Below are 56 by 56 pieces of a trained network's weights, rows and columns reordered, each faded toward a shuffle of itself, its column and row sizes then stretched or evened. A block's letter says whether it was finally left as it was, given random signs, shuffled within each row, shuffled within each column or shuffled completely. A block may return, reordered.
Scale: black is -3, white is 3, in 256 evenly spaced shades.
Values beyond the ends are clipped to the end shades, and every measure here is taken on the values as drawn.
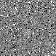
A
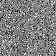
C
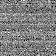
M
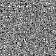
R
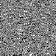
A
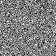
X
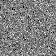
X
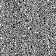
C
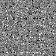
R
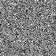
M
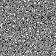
M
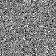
A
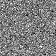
X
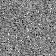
X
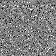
M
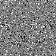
M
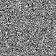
C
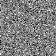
C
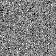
C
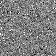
X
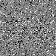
M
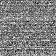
M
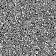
X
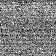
M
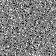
X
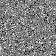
X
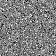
X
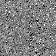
C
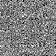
A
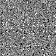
R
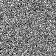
X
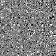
A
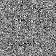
M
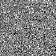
R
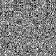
A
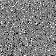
M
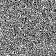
X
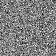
X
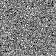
X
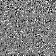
R
